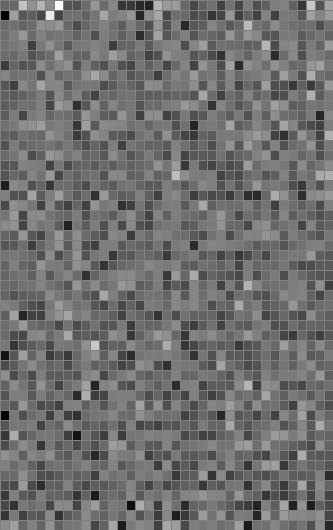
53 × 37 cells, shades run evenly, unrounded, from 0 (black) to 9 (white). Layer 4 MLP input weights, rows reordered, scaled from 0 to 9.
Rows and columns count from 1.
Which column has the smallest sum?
1
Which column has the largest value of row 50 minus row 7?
27
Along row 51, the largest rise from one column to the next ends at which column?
16
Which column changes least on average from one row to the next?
37
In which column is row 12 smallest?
36
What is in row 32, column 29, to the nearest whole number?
5
